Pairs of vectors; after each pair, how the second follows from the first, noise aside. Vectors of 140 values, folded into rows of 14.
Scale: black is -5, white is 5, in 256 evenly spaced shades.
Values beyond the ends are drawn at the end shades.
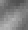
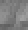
wrapped around, shrunk.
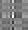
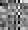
wrapped around, negated, scaled up.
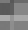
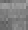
wrapped around, shrunk.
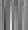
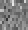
shuffled.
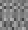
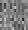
sign-scrambled.
